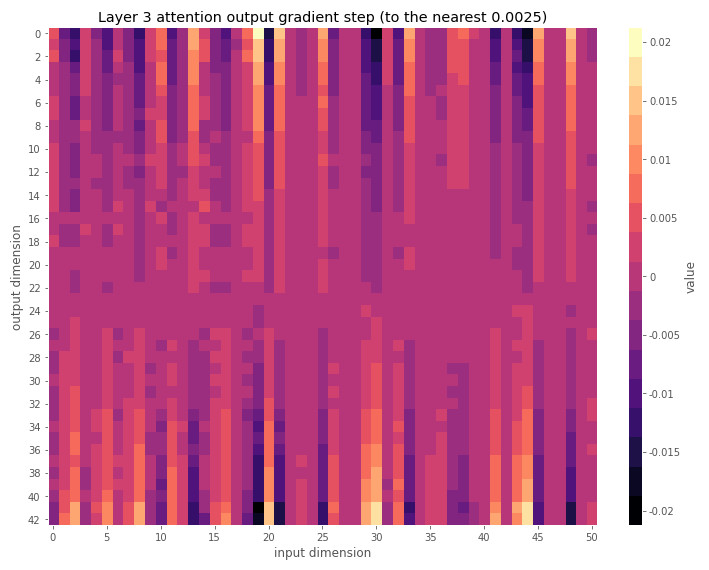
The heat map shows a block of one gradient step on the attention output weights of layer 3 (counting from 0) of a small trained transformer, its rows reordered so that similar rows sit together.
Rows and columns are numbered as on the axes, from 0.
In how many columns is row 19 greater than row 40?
14
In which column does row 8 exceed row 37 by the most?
19
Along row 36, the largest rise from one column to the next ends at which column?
20
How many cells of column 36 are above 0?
9
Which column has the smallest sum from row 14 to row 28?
30
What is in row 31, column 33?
-0.0025
